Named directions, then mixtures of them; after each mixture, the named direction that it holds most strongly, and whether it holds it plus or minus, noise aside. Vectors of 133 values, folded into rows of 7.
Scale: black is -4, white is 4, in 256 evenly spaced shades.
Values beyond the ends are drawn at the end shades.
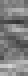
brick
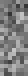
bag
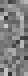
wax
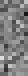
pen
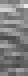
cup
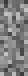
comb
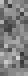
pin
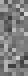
pen, minus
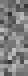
bag, plus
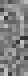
wax, plus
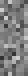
wax, minus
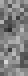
pin, plus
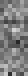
wax, plus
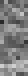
brick, plus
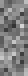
pin, plus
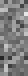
pen, minus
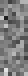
wax, plus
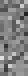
pen, plus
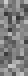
comb, minus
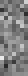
pen, plus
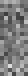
comb, minus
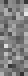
comb, plus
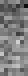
cup, minus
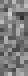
bag, minus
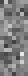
pin, minus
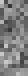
pin, plus
